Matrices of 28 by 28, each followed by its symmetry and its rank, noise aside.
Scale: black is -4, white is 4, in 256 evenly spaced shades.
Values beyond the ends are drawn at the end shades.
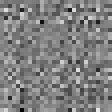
no symmetry, rank four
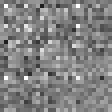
symmetric, rank four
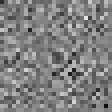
symmetric, rank four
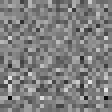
no symmetry, rank four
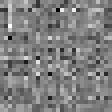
no symmetry, rank three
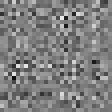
antisymmetric, rank four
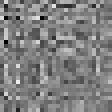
no symmetry, rank three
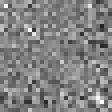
symmetric, rank six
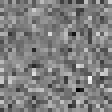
antisymmetric, rank four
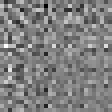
antisymmetric, rank four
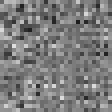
no symmetry, rank six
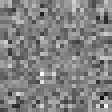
no symmetry, rank six
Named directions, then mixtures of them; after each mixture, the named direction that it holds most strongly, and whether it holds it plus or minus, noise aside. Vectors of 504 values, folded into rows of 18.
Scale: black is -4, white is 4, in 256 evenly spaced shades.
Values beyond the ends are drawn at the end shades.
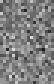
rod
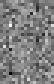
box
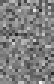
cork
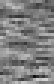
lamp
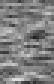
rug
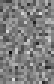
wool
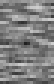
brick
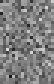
rod, minus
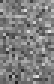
rod, minus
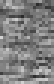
lamp, plus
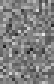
cork, plus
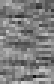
lamp, plus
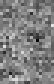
box, plus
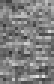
lamp, minus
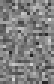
wool, plus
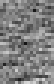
rug, minus
